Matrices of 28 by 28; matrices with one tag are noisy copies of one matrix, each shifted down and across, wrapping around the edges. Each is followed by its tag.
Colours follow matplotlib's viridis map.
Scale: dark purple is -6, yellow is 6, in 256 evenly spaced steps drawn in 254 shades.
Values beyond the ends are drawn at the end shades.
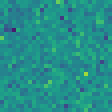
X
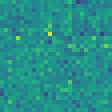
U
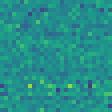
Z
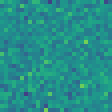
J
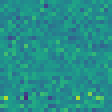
Z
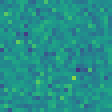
X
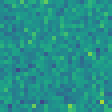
U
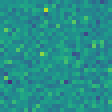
J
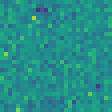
X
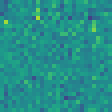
U
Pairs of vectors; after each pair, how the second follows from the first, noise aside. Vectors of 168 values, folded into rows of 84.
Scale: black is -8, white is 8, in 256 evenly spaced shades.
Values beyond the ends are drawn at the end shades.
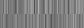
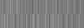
reversed, shrunk.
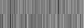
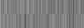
reversed, shrunk.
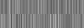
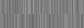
reversed, shrunk.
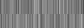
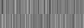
reversed, negated, partly zeroed.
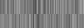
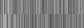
wrapped around, negated.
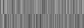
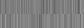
reversed, shrunk.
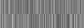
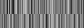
reversed, negated, scaled up.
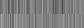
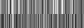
negated, scaled up.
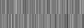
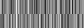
reversed, negated, scaled up.
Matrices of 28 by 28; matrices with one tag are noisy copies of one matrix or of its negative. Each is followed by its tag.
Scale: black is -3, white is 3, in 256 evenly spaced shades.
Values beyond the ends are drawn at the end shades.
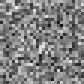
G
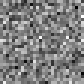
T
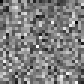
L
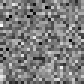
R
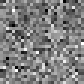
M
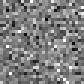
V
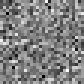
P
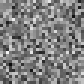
L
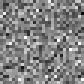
V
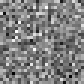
M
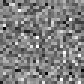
V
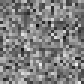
V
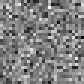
P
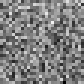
M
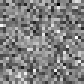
V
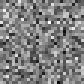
V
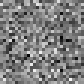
G
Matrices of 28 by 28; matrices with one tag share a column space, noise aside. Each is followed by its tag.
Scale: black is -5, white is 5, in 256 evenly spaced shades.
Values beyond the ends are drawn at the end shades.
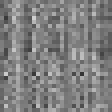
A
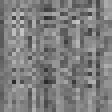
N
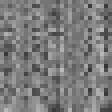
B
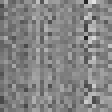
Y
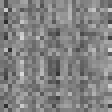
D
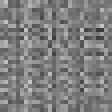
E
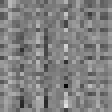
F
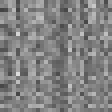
D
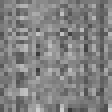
B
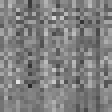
N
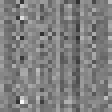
Y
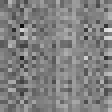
E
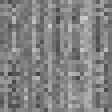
A
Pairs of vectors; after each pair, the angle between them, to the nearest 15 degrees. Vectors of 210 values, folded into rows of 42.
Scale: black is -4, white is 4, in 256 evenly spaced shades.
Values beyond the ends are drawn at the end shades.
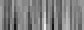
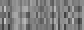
75 degrees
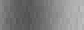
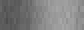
45 degrees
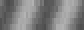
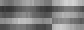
60 degrees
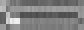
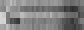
120 degrees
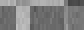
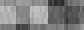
105 degrees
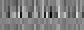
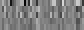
105 degrees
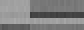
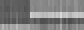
165 degrees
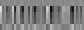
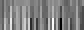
90 degrees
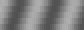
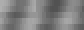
30 degrees
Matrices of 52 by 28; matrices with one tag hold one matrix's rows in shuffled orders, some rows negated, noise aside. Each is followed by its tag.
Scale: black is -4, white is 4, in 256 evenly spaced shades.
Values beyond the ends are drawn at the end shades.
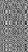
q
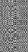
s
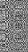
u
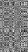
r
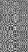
s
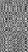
q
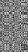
r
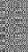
u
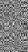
r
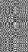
s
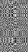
s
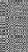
u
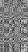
r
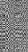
u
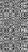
r
